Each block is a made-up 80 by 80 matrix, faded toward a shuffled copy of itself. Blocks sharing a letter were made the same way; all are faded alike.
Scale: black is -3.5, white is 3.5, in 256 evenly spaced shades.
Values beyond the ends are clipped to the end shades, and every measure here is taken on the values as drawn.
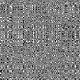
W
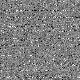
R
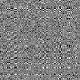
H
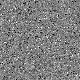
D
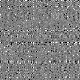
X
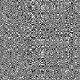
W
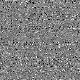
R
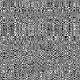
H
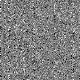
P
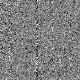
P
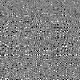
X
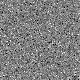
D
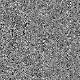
P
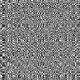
H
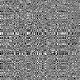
H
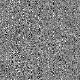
P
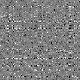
X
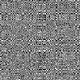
H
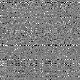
X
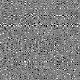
X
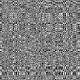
H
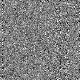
P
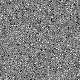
D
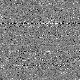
R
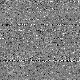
R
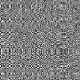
H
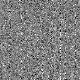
P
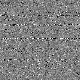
R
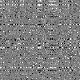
X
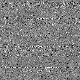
R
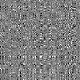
W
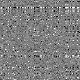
X
